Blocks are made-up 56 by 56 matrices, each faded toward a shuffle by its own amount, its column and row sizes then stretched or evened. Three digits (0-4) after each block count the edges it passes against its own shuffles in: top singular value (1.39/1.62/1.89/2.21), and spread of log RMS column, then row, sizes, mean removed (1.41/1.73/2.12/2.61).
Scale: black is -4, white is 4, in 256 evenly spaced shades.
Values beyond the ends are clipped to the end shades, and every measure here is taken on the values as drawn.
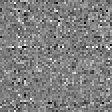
1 2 3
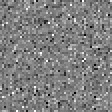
1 1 0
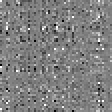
3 4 1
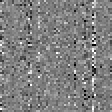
1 4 0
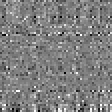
4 1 4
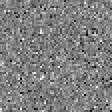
2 1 1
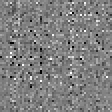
0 3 3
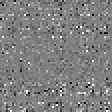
0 3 4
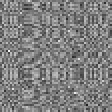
4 0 2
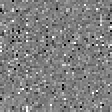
1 2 1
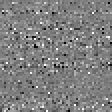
0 0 4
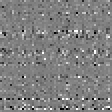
4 2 4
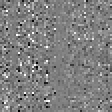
0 4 1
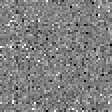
0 0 2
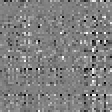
4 3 4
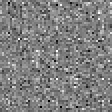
2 2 1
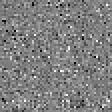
1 1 2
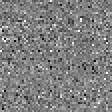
1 1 2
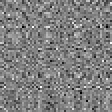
4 1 2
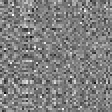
4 2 1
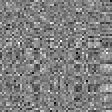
4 1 2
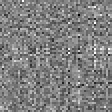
4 2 2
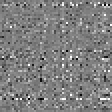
2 3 4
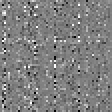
1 4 0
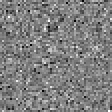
3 0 0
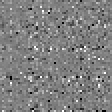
2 3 3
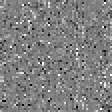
0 2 0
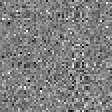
3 2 0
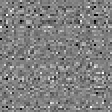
4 1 4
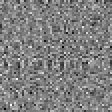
3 0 3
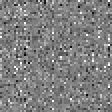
1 3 0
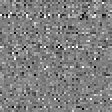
3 0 4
